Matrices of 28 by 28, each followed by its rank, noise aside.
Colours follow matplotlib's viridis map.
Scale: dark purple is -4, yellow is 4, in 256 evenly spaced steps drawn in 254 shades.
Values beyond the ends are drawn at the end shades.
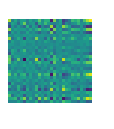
two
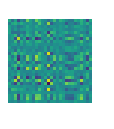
two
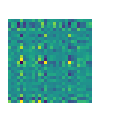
two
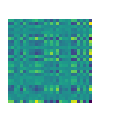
one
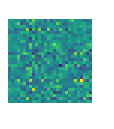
six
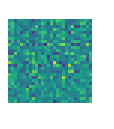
six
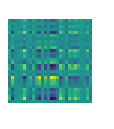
one
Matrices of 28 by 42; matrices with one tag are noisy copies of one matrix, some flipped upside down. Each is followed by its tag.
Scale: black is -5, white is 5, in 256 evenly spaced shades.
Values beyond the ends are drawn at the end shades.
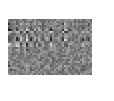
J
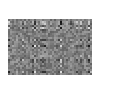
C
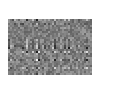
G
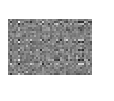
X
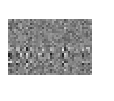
J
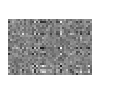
C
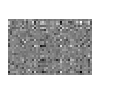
C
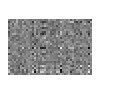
C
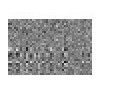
J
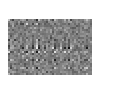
G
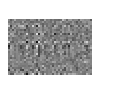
G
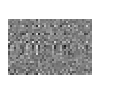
G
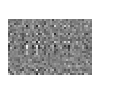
G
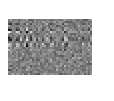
J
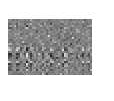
J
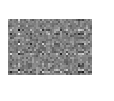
X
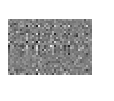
G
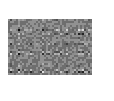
X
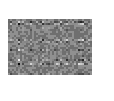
X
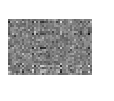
C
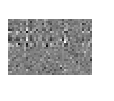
J
